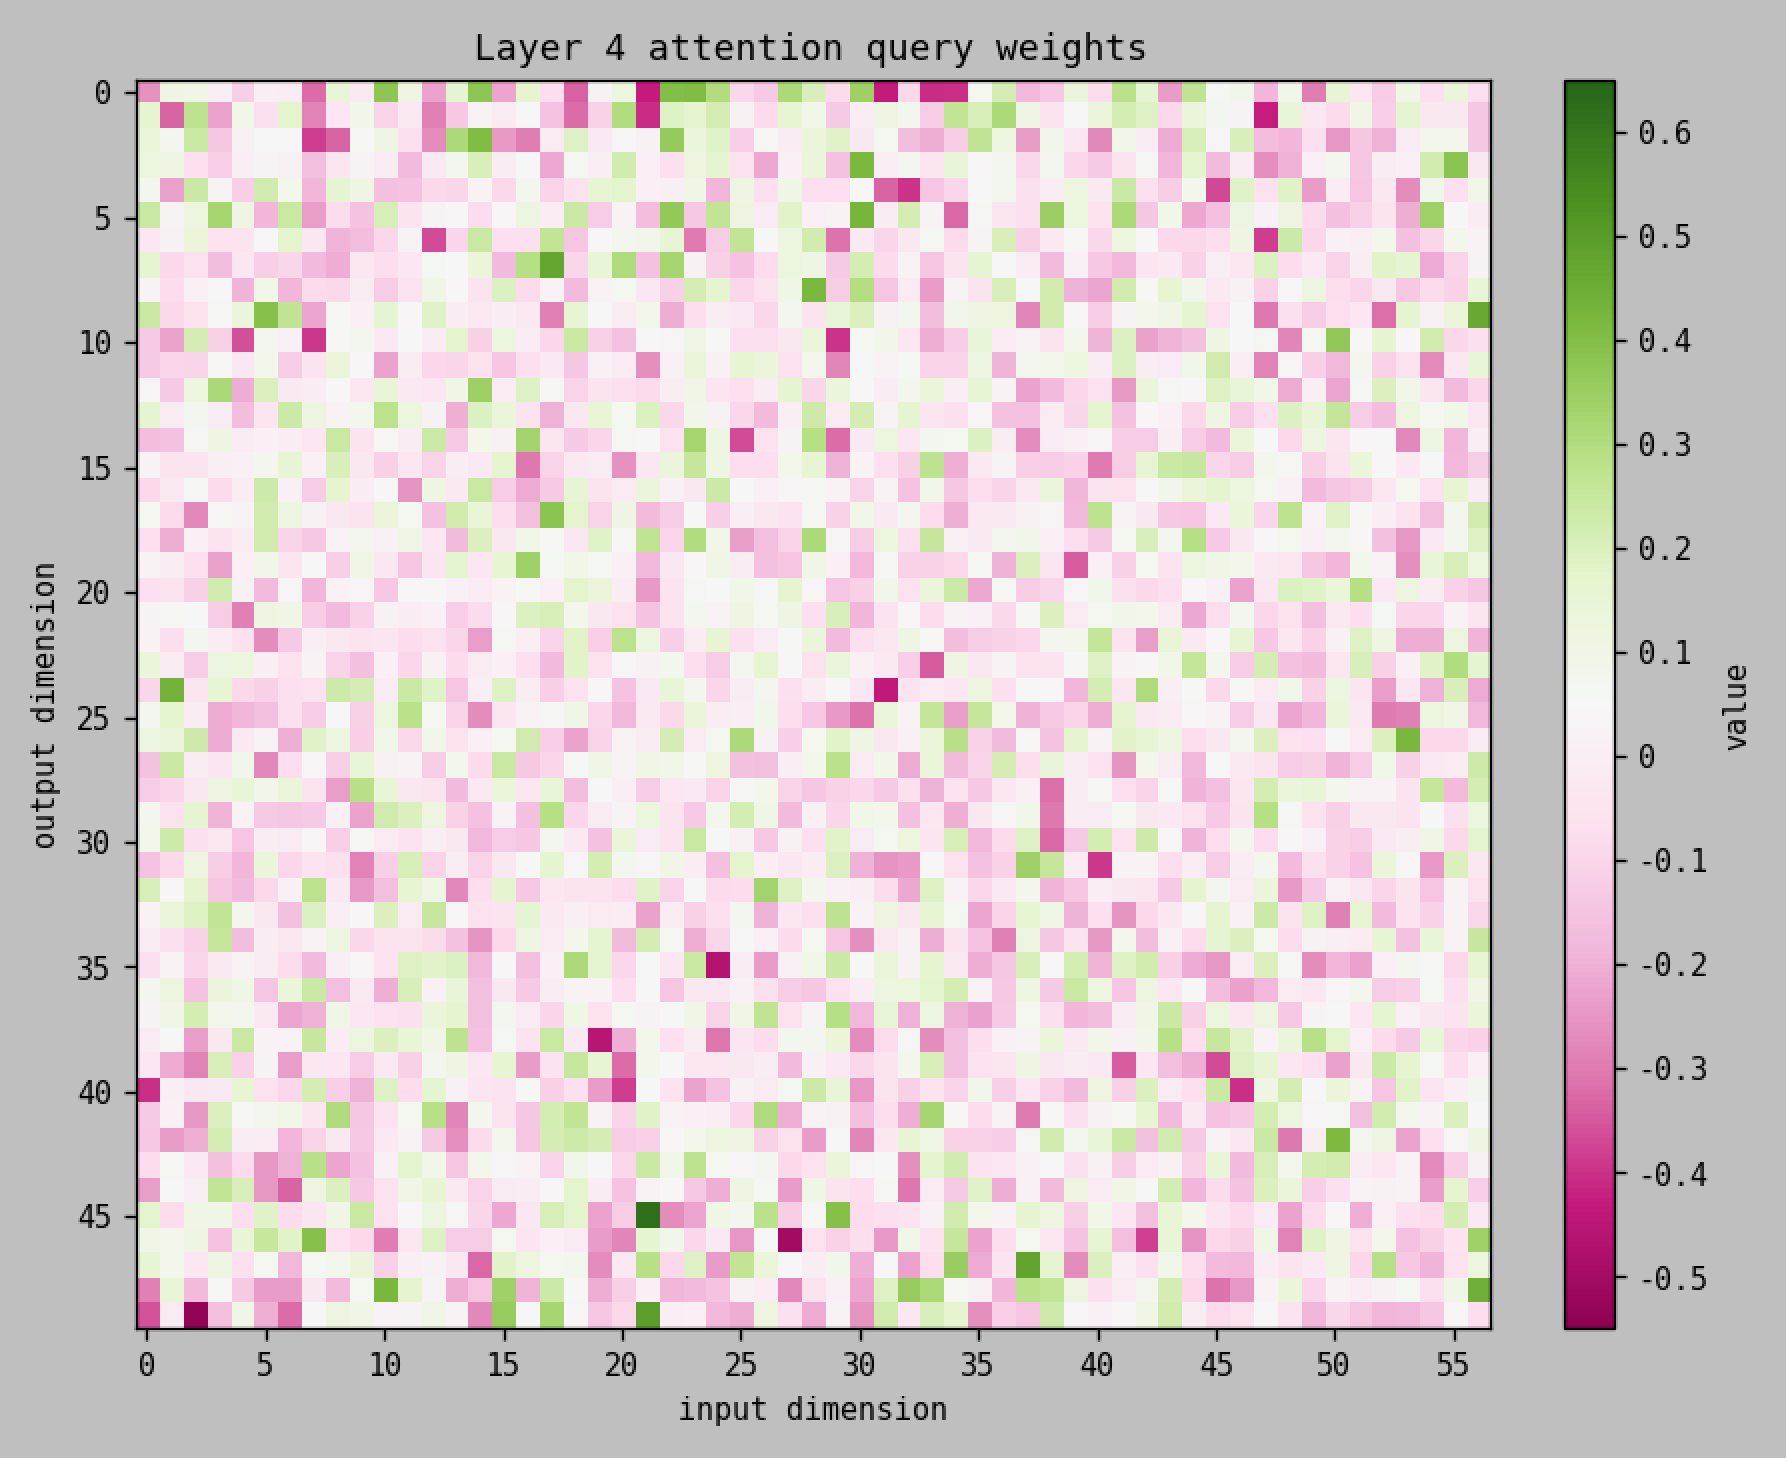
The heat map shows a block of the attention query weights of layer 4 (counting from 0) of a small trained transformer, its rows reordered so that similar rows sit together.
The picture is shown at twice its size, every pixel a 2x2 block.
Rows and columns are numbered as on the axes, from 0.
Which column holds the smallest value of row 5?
34
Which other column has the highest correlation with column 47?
12
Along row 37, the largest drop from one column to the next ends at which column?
30
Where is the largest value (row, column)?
45, 21
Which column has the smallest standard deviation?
51
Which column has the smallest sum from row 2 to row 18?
7
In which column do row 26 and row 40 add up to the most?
53
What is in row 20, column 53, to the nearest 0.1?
0.1
